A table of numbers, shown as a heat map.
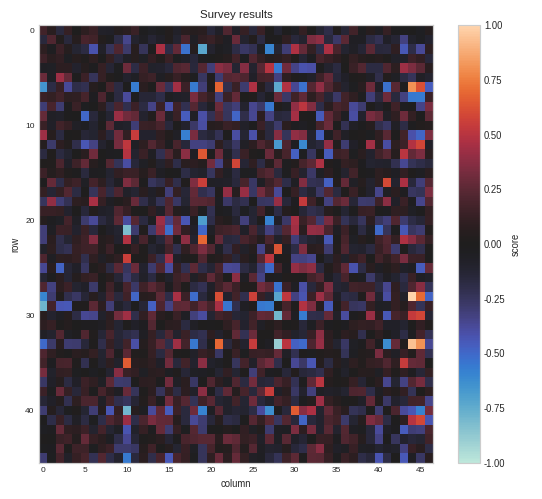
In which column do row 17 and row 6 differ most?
44
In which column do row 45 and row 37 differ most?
15
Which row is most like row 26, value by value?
1
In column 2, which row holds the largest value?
5
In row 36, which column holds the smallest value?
25
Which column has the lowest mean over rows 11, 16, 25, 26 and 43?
45
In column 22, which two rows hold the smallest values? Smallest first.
29, 25
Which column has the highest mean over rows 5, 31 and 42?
2
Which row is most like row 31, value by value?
3
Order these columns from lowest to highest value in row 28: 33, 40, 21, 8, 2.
40, 2, 8, 33, 21
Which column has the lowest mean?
28
